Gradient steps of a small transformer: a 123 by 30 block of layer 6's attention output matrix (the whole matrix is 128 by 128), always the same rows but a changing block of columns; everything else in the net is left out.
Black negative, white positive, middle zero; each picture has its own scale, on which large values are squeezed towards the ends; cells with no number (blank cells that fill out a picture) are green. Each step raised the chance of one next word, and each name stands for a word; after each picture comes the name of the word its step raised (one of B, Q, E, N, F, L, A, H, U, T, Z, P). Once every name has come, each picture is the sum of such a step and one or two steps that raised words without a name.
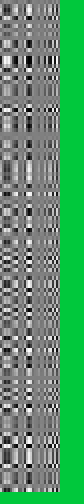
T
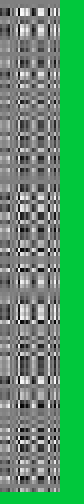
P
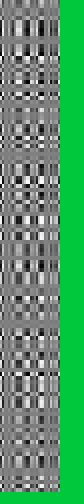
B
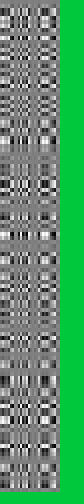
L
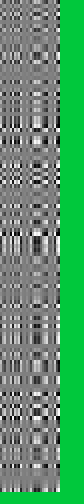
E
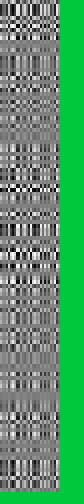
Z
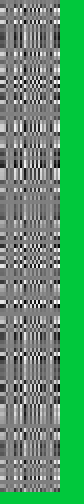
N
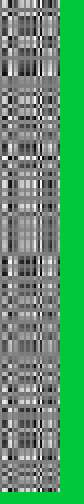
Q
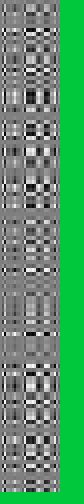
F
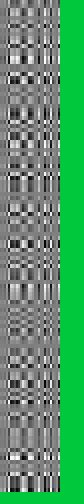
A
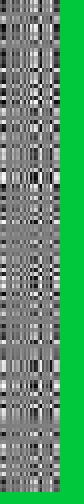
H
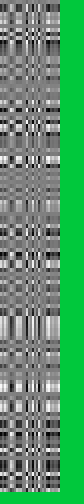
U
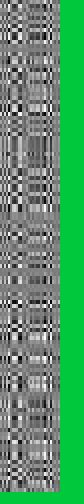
N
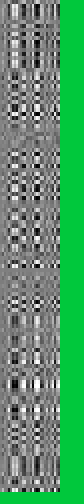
U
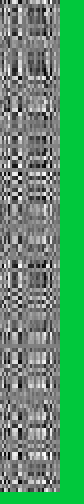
Q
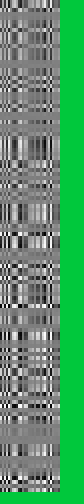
N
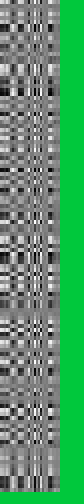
A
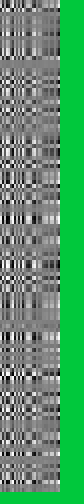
B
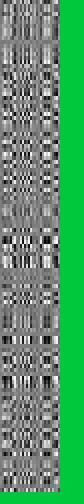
B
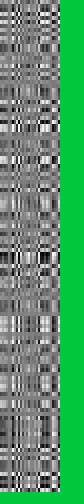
U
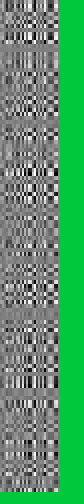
H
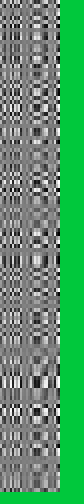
L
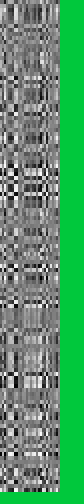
F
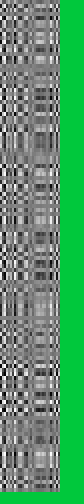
F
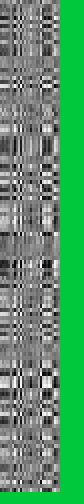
L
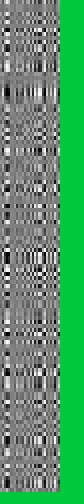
F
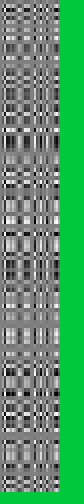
E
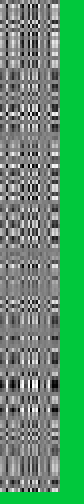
U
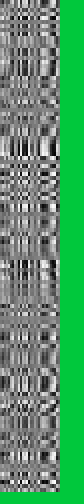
Q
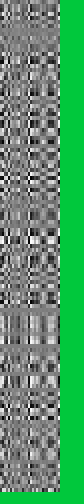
E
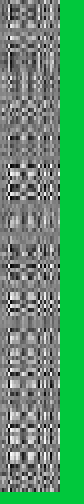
T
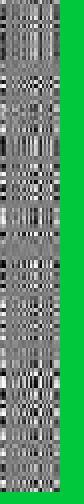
L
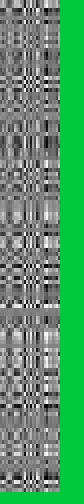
N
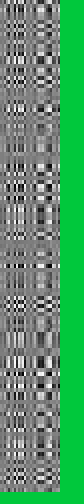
N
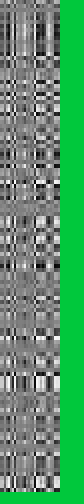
B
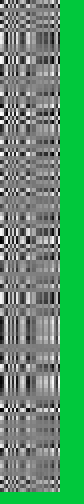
U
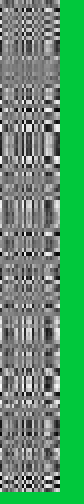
U
